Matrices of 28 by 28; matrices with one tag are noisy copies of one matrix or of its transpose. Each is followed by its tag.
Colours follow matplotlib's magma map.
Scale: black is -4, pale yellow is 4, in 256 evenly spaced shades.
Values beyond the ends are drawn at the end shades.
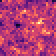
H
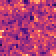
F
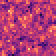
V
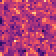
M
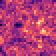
H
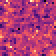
F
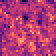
H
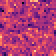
F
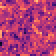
F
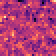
M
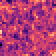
F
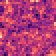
F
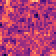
F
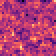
M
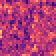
F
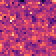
M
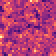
F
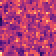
M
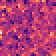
F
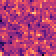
M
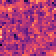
F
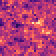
H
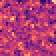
M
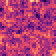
F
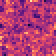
F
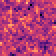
V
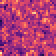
M
